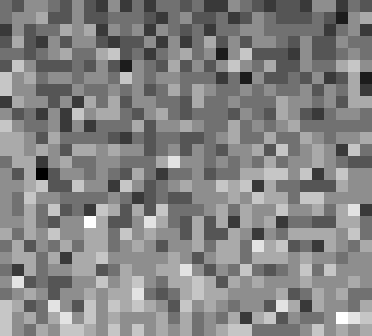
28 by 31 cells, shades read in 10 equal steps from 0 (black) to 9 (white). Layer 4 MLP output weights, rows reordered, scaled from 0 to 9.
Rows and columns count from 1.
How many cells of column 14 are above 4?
13
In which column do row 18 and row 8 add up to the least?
31
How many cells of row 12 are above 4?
12
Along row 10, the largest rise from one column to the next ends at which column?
7
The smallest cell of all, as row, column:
15, 4
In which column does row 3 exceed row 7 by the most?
21
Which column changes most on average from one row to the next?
6
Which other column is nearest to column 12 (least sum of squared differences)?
17
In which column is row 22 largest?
9
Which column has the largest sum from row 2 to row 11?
30
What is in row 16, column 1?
5
